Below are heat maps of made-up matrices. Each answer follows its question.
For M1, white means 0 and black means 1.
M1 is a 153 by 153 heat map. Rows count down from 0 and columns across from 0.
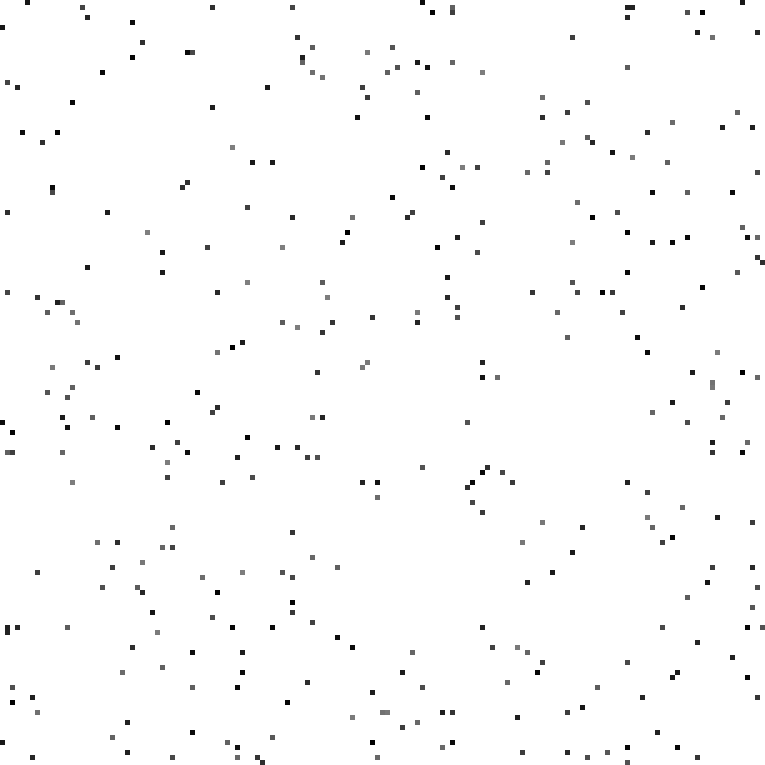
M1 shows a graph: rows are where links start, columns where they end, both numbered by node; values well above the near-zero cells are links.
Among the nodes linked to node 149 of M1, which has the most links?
node 125
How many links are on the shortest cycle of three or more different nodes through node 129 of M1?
4
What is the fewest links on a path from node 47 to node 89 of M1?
6
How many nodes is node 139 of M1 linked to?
3
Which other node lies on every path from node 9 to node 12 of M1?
node 62
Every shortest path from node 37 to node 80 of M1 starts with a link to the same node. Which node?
node 10
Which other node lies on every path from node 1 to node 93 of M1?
node 84
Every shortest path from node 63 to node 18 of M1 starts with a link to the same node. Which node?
node 74
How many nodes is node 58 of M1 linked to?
6
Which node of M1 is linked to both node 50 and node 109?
node 32
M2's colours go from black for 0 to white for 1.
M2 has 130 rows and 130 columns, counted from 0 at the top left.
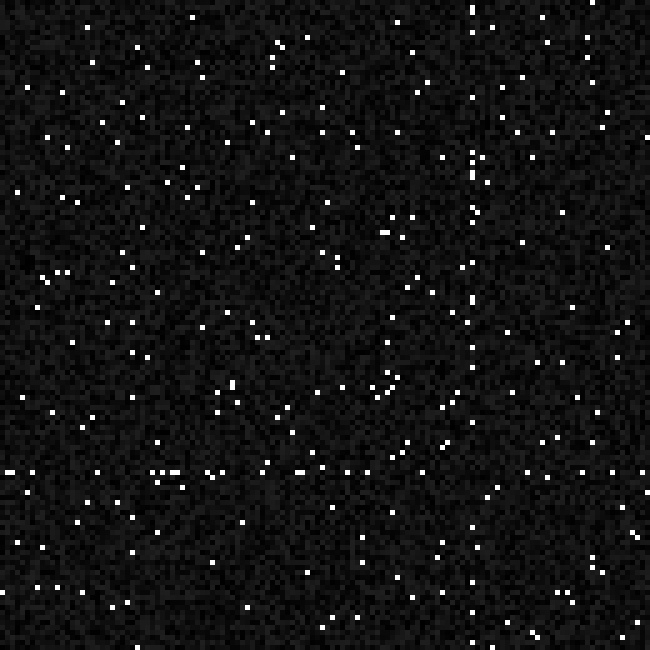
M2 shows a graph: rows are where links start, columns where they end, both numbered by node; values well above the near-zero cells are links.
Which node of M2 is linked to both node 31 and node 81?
node 88
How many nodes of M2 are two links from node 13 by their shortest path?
2
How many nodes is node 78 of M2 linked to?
5
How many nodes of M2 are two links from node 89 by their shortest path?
4
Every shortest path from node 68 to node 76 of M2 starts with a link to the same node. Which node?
node 77
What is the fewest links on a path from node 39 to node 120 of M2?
3
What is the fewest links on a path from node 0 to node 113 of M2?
2
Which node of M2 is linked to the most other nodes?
node 94
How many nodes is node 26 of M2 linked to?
6
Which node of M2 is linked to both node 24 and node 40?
node 50
